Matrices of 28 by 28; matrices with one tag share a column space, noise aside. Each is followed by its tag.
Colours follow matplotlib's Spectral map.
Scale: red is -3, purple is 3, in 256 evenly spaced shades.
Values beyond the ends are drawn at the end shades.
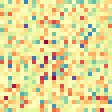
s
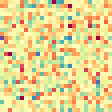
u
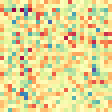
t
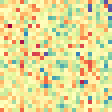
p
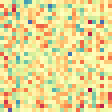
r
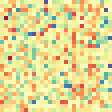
t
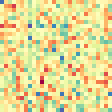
u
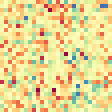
p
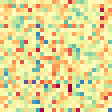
p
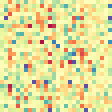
p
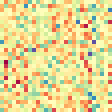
p
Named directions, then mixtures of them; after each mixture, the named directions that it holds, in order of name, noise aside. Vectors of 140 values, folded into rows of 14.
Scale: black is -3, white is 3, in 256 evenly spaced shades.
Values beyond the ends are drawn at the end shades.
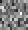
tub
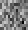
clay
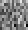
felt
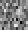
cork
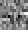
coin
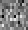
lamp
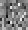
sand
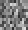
clay, coin, sand.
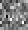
clay, sand, tub.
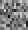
coin, felt, tub.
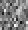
cork.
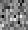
lamp.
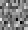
cork, tub.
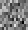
clay, cork.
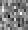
clay, coin, tub.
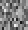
cork.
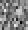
cork.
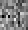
clay, coin, lamp.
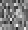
clay, cork, lamp.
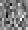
cork, sand.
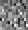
felt, sand, tub.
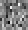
sand.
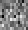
lamp.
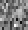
cork.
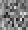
clay, coin, sand.
